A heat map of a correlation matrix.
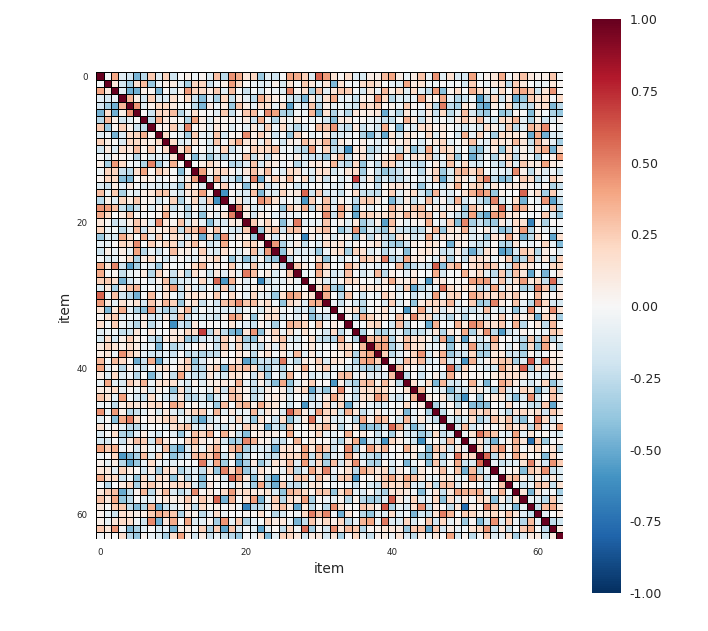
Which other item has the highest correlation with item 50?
20
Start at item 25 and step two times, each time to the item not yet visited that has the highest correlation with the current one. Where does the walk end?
59
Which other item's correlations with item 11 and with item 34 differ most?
51
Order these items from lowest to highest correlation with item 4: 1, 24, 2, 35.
2, 1, 35, 24
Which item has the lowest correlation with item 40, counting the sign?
17
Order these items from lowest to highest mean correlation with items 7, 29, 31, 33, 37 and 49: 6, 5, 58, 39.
58, 6, 5, 39
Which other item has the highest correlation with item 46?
26
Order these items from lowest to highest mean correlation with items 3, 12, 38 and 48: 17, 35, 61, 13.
13, 35, 17, 61
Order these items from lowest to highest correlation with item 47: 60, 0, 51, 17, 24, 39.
24, 0, 17, 51, 39, 60
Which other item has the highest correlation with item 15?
49
